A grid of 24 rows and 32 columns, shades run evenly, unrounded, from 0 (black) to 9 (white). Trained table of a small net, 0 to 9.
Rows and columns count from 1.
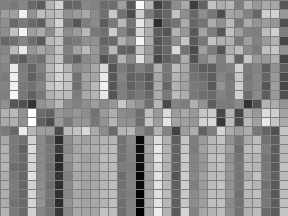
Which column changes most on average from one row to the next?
3
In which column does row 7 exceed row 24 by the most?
16
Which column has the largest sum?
21
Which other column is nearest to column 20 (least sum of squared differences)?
31
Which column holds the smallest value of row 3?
18
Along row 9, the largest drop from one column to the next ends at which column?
13
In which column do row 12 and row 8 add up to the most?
7
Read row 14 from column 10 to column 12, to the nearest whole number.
5 4 5
